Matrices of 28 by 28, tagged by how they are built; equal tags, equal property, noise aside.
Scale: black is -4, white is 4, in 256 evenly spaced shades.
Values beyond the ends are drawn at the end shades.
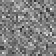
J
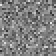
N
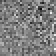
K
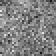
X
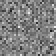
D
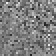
K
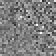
K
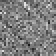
J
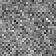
J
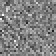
J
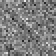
J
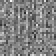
D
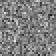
N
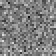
N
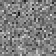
N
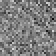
J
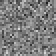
N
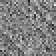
J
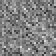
J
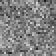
X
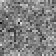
X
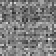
D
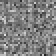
D
